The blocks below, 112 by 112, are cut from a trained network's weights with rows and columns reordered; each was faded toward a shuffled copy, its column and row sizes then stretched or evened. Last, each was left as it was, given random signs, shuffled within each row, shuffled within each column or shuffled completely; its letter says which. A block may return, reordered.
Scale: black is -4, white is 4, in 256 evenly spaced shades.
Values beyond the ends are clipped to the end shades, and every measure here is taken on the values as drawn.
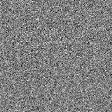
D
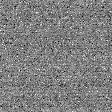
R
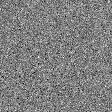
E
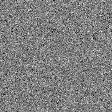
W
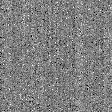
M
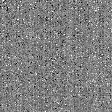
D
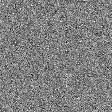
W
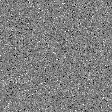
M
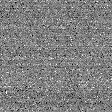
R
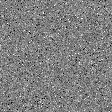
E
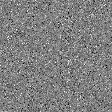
M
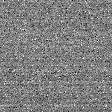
R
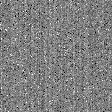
M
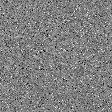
R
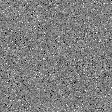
R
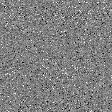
W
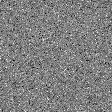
E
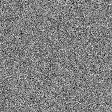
R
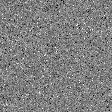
E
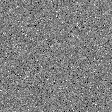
E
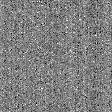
D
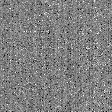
D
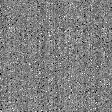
D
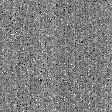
M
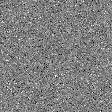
R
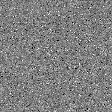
W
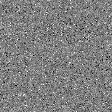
W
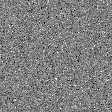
E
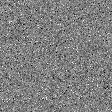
E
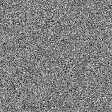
W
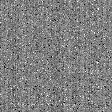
D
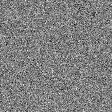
R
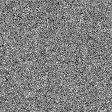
M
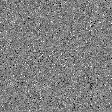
W
